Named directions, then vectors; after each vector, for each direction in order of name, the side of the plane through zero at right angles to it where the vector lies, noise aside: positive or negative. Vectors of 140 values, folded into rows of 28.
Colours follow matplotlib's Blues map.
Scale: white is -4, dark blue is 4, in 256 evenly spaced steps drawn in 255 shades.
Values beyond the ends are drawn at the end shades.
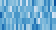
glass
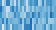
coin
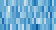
positive, positive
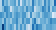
negative, positive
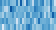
positive, negative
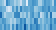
positive, positive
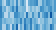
positive, positive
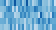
negative, negative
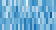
positive, positive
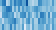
negative, negative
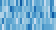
positive, negative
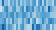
negative, positive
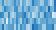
negative, positive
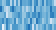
positive, negative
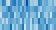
negative, negative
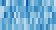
negative, negative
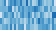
negative, negative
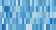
negative, positive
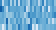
positive, negative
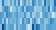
negative, positive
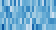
negative, positive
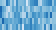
positive, positive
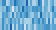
negative, negative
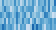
negative, positive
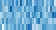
positive, negative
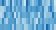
negative, negative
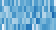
positive, negative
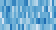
negative, negative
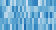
positive, positive
